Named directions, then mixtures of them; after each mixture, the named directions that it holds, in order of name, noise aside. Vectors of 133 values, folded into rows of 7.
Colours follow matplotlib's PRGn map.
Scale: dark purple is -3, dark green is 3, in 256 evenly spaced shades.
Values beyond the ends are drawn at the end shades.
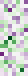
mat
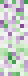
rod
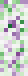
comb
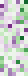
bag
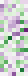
bag, comb, mat.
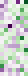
bag.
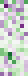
rod.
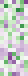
rod.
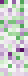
comb, rod.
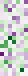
mat.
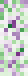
comb.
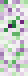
comb.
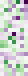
bag, comb, mat.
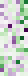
bag.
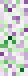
mat.
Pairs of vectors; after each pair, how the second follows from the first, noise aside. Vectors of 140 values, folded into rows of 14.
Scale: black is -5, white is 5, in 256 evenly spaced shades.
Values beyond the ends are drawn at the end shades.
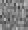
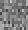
reversed.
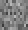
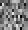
reversed, scaled up.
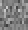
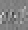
wrapped around, partly zeroed.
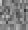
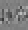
reversed, partly zeroed.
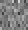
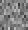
reversed.
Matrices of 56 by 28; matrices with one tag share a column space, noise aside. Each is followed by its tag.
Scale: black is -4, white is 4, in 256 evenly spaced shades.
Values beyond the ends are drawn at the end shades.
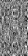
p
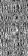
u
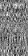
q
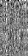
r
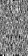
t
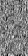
t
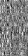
u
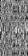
u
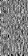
t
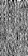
r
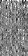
r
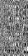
p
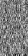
t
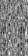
u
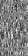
u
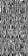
t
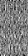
t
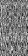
p
